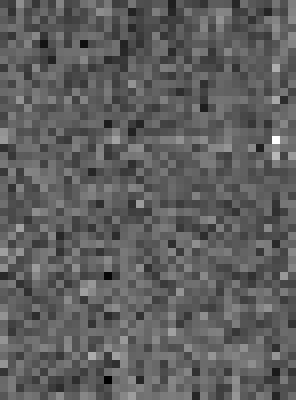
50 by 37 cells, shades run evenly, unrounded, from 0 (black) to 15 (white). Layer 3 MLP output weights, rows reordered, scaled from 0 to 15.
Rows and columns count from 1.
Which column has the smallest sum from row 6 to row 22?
16
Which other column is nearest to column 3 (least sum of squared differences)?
28
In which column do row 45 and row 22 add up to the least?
3
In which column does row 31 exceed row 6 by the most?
11
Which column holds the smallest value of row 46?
15
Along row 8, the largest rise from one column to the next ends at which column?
8
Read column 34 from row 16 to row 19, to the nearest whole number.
3 5 5 7
